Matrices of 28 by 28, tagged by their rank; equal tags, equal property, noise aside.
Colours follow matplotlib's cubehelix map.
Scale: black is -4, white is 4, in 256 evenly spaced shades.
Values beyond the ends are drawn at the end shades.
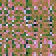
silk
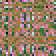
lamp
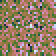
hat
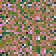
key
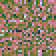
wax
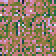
lamp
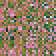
hat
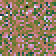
hat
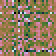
silk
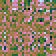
silk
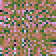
lamp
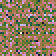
key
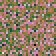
wax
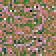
key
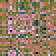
lamp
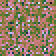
wax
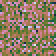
hat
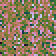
wax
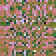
lamp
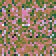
hat
